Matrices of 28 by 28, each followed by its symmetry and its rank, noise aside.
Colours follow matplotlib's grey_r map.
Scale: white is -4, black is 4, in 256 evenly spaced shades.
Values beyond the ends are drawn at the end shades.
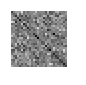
symmetric, rank eight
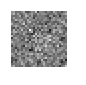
symmetric, rank eight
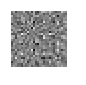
antisymmetric, rank six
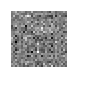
no symmetry, rank six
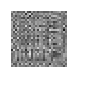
no symmetry, rank four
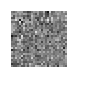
no symmetry, rank eight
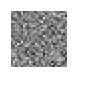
symmetric, rank eight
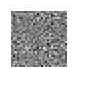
antisymmetric, rank eight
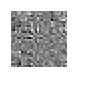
antisymmetric, rank four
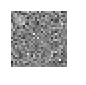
symmetric, rank eight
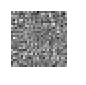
no symmetry, rank eight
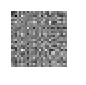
symmetric, rank four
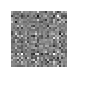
no symmetry, rank four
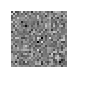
symmetric, rank eight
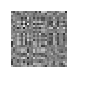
antisymmetric, rank four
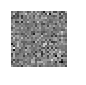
symmetric, rank eight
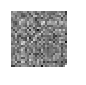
symmetric, rank six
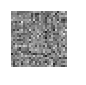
no symmetry, rank eight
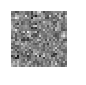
no symmetry, rank eight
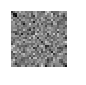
symmetric, rank six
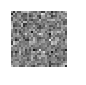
symmetric, rank eight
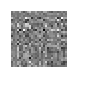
no symmetry, rank four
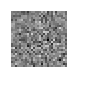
no symmetry, rank eight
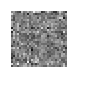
no symmetry, rank six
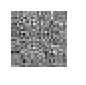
antisymmetric, rank eight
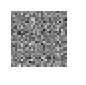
antisymmetric, rank six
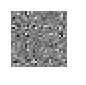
antisymmetric, rank six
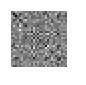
symmetric, rank six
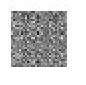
antisymmetric, rank four
